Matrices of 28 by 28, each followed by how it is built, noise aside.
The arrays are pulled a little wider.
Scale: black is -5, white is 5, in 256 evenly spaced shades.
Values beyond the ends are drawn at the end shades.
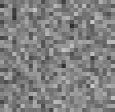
repeating rows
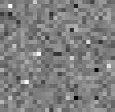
sparse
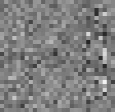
uneven columns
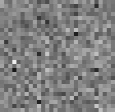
uneven columns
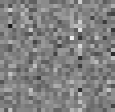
uneven columns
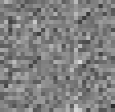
repeating rows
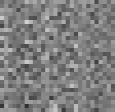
repeating rows
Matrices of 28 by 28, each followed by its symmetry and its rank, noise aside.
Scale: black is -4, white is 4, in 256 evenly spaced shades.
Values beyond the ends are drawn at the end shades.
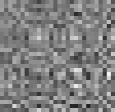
no symmetry, rank three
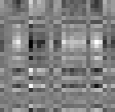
no symmetry, rank one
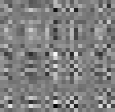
no symmetry, rank two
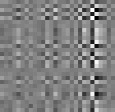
no symmetry, rank one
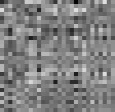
no symmetry, rank three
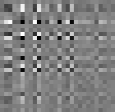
symmetric, rank one
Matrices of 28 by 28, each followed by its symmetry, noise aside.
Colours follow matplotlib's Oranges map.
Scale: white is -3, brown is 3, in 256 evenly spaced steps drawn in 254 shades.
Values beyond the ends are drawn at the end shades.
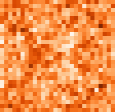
mirrored top to bottom.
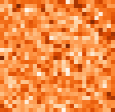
symmetric across the other diagonal.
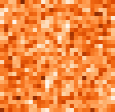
same after a half turn.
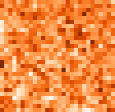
symmetric across the other diagonal.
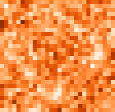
symmetric.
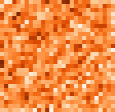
symmetric.
